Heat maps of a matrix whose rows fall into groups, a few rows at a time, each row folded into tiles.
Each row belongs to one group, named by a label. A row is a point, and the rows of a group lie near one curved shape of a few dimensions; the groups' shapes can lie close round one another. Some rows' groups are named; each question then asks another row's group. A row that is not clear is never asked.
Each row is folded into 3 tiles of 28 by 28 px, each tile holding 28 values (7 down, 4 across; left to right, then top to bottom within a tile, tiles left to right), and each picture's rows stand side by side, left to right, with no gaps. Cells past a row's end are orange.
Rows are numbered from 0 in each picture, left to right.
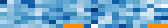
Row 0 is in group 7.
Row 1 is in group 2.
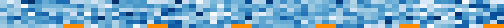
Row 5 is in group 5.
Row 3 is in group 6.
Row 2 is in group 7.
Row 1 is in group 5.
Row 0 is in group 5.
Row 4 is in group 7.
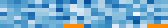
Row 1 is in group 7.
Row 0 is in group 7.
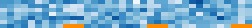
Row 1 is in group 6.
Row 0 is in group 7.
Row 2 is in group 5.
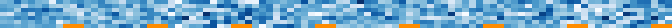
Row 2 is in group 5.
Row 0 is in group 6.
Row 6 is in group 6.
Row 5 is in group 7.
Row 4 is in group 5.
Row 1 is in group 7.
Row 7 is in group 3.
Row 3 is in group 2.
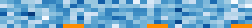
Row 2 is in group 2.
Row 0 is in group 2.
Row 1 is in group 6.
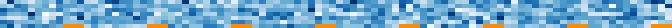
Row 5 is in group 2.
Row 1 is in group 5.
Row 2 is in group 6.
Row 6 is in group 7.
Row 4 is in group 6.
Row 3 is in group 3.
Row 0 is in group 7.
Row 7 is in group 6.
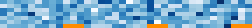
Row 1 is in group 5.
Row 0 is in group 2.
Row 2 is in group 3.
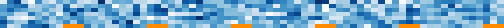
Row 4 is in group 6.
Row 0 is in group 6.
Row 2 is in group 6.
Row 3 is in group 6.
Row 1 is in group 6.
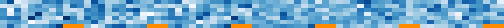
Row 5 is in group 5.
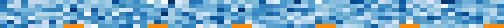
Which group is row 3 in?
2
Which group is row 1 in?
5
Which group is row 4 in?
5
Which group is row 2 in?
7
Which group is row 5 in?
5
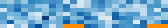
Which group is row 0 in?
5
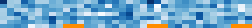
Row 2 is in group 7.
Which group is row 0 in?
7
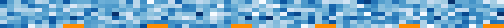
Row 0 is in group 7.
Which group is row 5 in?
5
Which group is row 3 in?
5
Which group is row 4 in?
5
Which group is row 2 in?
7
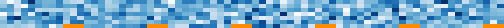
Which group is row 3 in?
7
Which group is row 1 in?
3
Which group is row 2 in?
2
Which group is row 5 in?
5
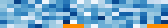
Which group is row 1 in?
5
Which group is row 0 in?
5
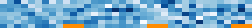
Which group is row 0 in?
6
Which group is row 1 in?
6
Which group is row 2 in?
7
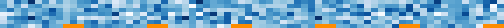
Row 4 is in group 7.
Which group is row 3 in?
3
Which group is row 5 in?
6
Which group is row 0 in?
6
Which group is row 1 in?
7
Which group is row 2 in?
5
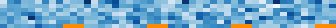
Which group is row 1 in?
7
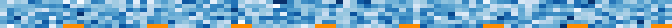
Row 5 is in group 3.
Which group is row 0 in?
5
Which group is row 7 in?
7
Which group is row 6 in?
3
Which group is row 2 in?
5
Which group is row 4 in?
7
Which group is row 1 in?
6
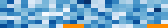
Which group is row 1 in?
7
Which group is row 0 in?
7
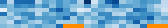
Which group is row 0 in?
7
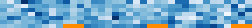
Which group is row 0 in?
5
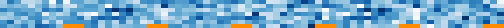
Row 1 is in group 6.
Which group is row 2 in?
7
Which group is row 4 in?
6
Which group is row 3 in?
3
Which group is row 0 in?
6
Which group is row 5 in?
5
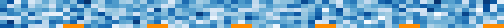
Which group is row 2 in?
2
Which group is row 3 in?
3
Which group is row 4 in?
2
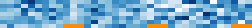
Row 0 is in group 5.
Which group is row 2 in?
5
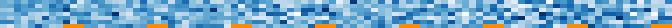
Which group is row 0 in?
5
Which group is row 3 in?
7
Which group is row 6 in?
5
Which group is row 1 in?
7
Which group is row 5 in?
7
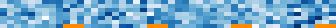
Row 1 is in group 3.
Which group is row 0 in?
2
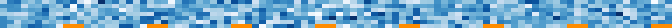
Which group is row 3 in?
2
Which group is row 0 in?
6
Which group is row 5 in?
5
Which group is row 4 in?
5
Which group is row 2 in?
2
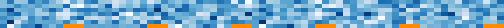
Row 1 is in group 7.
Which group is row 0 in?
2
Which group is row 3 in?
2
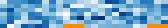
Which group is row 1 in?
5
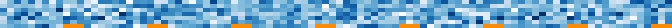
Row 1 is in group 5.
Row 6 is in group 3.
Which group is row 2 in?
2
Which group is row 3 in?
6
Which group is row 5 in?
2
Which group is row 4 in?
2
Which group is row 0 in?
3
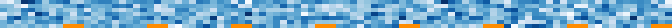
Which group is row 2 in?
5
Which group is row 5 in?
5
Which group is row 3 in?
7
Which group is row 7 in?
5
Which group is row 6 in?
2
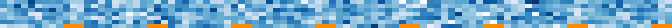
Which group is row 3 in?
6
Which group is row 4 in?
2
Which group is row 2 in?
6
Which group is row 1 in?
7
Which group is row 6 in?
5
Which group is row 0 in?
5
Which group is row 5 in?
2
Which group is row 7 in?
5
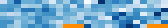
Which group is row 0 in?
6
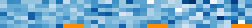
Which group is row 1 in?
2
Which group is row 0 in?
3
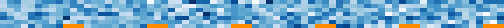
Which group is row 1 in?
2
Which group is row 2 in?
5
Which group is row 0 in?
3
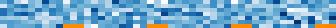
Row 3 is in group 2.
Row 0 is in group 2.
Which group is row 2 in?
2
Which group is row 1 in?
5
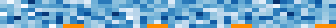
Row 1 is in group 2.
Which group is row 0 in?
5
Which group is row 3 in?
5
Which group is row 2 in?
2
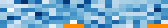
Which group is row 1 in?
7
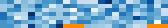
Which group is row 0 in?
3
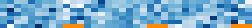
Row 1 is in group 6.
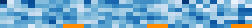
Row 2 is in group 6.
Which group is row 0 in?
7
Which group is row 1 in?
7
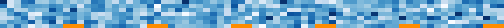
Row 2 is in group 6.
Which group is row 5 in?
3
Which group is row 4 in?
3
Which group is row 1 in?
6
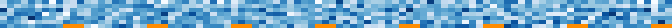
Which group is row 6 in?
7
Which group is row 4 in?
7
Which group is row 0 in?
3
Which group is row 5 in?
6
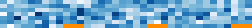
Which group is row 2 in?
3
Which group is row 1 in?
2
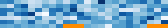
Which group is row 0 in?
7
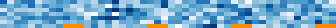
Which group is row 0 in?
7
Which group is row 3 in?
5
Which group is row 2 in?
5
